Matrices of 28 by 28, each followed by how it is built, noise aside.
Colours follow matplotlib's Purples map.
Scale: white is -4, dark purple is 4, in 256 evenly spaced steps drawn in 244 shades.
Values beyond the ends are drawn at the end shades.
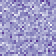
repeating columns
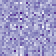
low rank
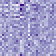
low rank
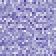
blocks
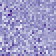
lower triangular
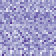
repeating columns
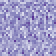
repeating columns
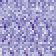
repeating columns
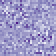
block diagonal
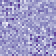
block diagonal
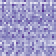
repeating columns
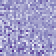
lower triangular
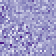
lower triangular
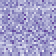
repeating columns
